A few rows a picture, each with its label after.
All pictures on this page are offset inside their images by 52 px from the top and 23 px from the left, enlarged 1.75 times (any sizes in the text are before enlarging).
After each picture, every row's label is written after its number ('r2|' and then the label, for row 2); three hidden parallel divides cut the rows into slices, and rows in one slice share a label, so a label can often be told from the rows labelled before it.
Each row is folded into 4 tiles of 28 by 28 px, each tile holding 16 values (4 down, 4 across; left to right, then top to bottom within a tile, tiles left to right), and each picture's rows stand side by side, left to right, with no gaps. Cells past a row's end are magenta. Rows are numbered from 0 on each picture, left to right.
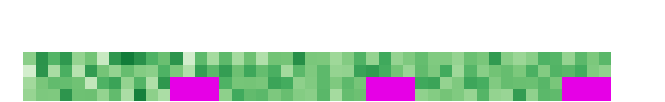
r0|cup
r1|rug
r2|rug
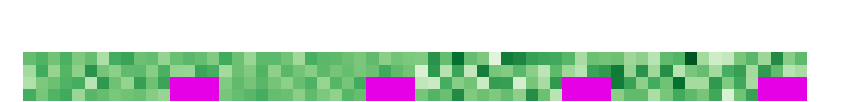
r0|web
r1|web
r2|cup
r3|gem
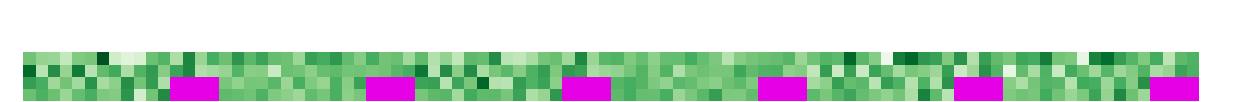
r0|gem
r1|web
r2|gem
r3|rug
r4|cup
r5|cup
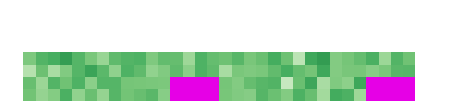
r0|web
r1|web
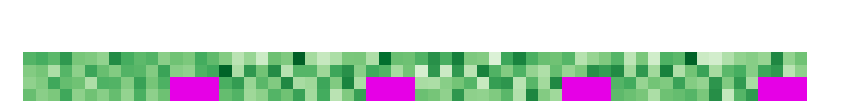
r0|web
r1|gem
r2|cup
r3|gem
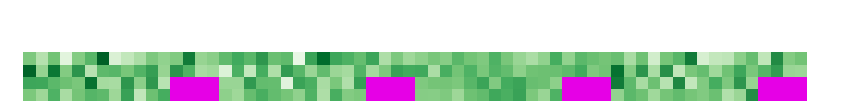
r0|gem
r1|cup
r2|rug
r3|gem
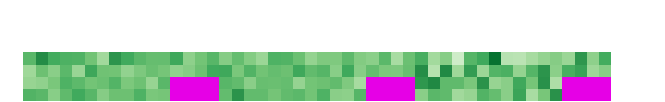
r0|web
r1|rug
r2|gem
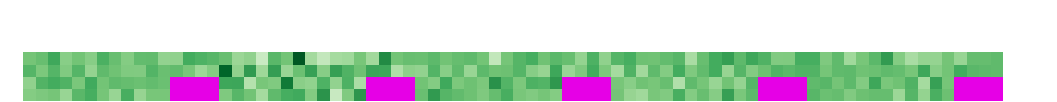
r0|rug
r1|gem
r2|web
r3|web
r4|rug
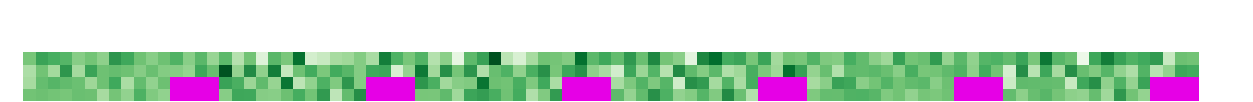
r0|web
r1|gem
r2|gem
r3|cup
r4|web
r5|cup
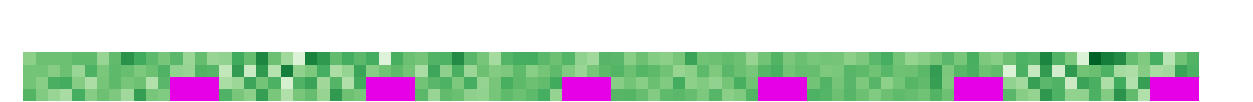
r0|web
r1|cup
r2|web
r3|rug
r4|rug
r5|cup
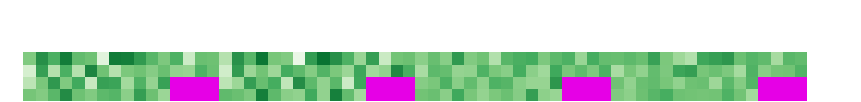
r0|cup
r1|cup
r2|web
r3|web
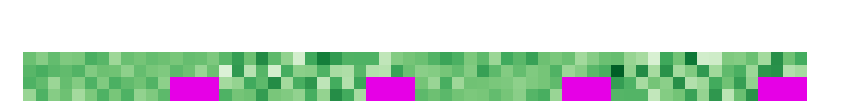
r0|rug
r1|cup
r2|web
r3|gem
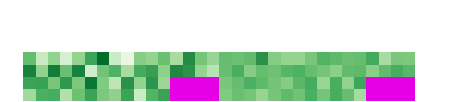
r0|gem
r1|web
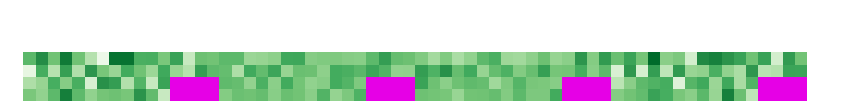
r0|cup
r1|rug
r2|rug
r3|cup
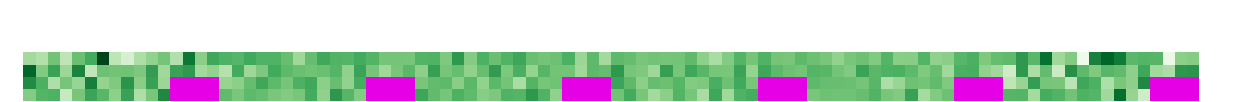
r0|gem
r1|web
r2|web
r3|rug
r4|rug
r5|cup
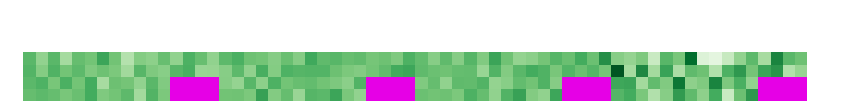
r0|rug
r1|web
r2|rug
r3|gem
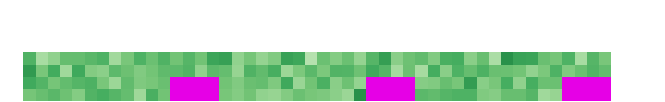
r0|rug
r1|rug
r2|web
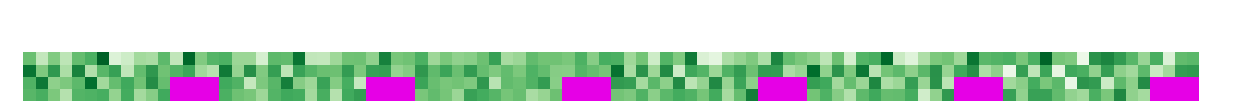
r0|gem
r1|gem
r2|rug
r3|gem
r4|gem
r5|cup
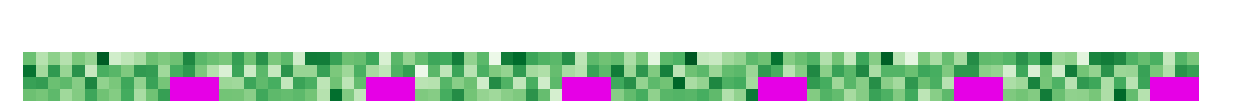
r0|gem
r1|cup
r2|cup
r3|gem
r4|gem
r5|cup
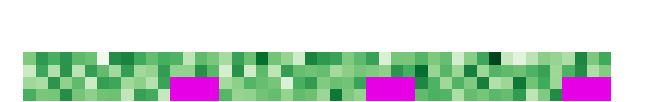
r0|cup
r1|cup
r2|gem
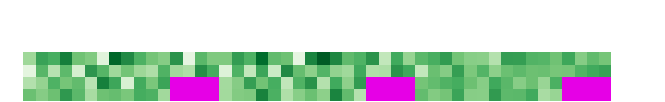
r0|cup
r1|cup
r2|web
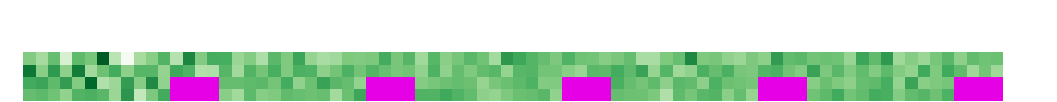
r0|gem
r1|rug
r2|web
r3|rug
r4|rug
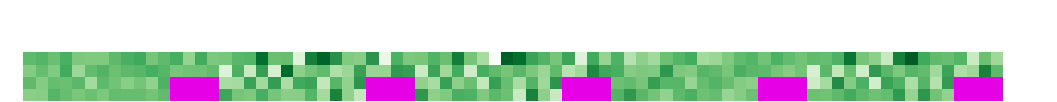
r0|web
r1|cup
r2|cup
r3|rug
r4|cup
